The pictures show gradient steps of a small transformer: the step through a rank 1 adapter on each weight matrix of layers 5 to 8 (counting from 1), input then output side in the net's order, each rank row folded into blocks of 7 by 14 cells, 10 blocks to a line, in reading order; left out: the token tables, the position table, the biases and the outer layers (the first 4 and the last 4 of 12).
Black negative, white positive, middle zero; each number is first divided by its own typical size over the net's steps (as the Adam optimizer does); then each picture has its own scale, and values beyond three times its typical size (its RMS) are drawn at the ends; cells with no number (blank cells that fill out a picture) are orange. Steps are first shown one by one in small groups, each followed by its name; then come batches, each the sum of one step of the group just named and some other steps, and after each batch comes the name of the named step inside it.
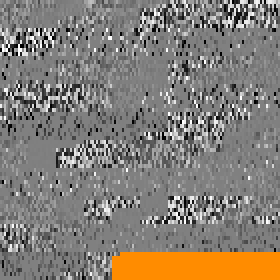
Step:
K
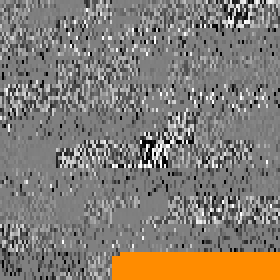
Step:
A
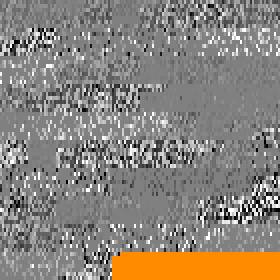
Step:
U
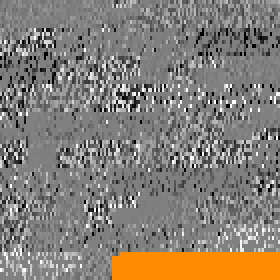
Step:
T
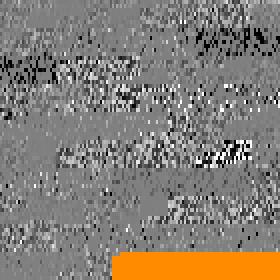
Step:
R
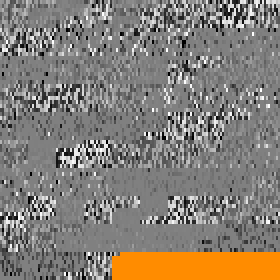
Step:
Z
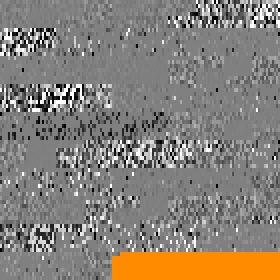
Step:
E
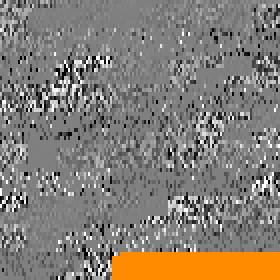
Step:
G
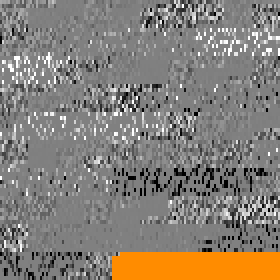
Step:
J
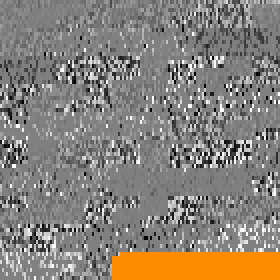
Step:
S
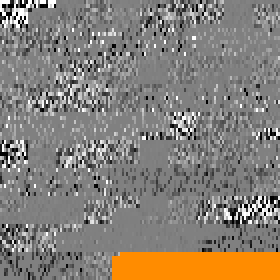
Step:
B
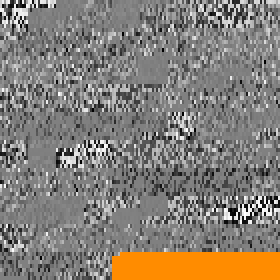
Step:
B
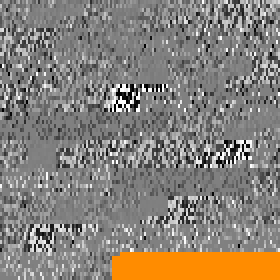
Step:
R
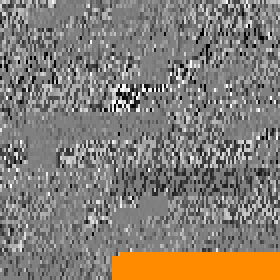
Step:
T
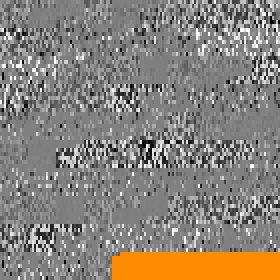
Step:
A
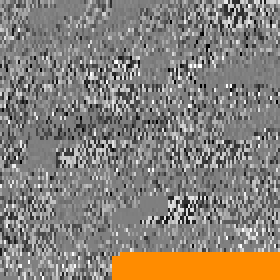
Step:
S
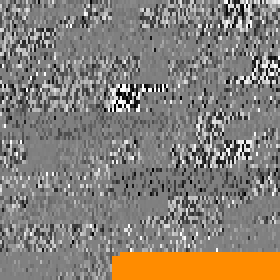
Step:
G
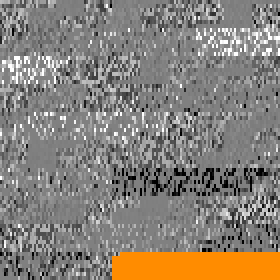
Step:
J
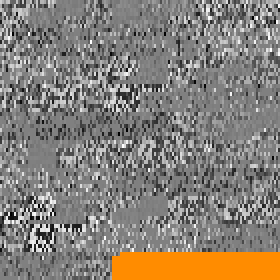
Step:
E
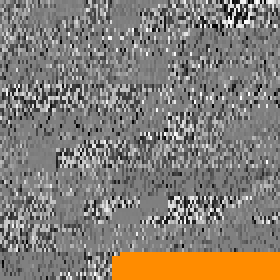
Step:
A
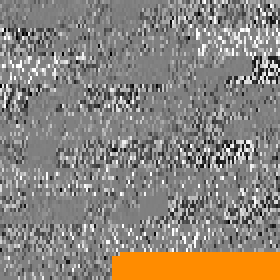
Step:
S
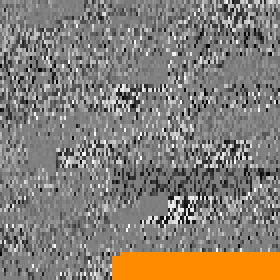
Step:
R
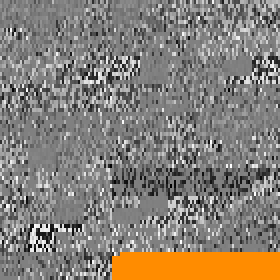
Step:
G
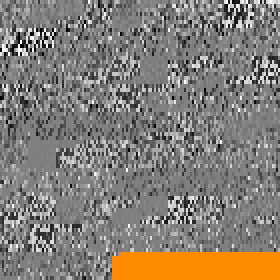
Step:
K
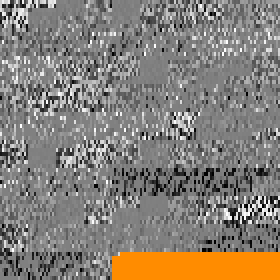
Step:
B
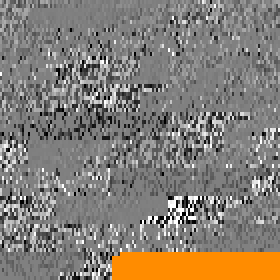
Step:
G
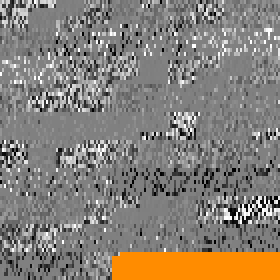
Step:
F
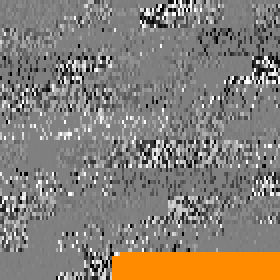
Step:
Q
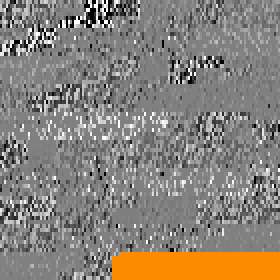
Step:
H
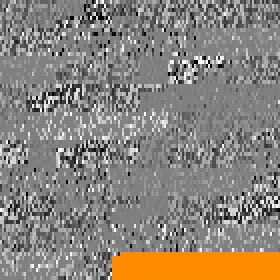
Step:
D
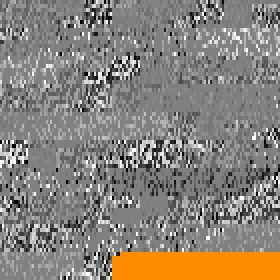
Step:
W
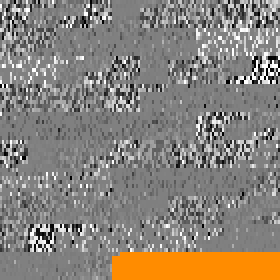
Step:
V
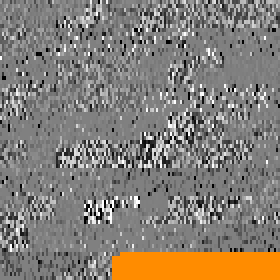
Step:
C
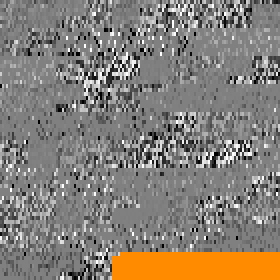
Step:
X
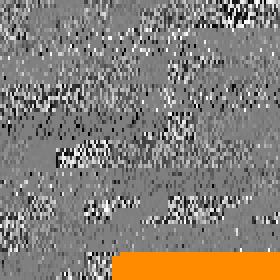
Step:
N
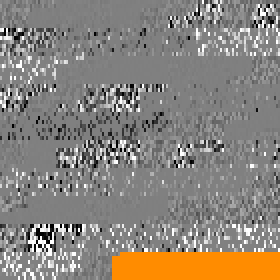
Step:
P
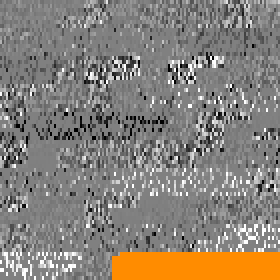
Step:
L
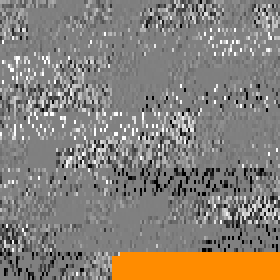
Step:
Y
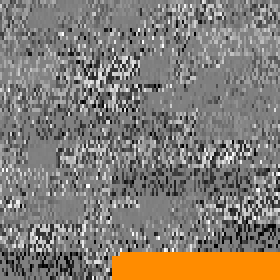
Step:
X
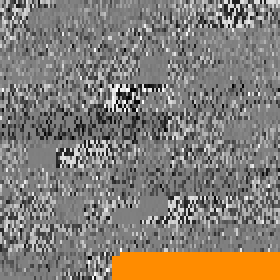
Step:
N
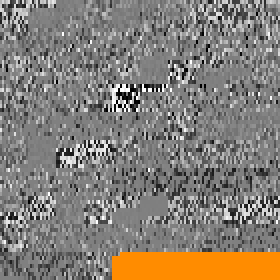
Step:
N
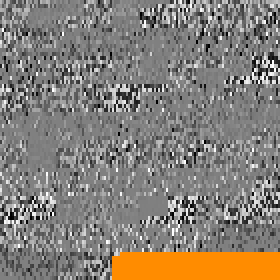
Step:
Q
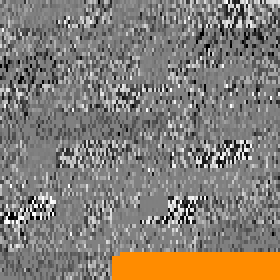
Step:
C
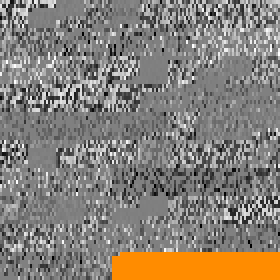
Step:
F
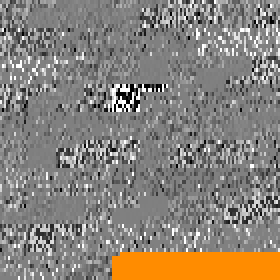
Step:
P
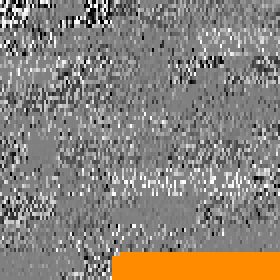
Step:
H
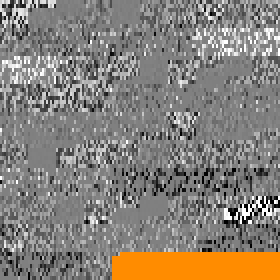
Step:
F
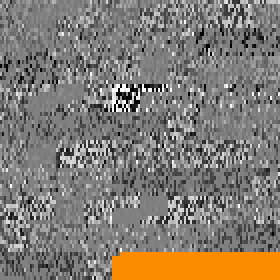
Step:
C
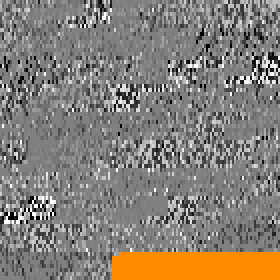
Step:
V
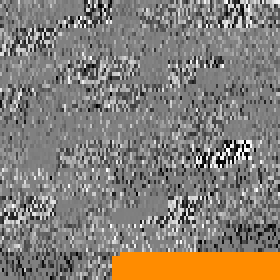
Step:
H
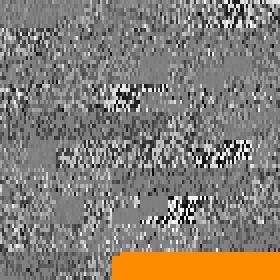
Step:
C
